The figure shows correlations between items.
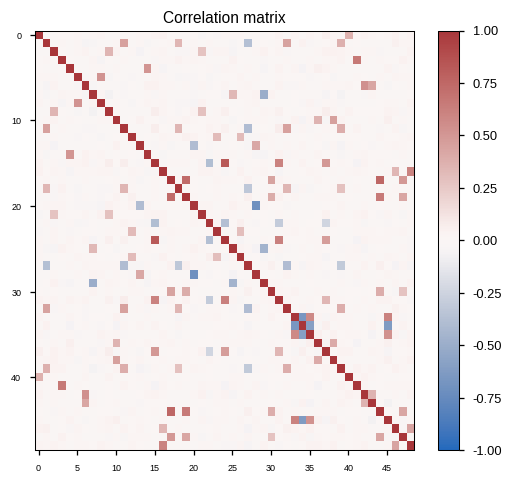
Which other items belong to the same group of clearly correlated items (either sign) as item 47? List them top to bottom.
17, 19, 30, 44
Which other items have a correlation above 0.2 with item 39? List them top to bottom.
1, 11, 18, 32
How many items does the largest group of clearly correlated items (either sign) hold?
6
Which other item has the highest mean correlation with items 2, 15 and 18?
24
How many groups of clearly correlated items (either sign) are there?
15
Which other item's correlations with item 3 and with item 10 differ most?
41
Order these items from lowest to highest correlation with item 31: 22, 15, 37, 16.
22, 16, 37, 15
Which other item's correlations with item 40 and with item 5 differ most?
8
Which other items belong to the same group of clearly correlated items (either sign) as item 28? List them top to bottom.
13, 20
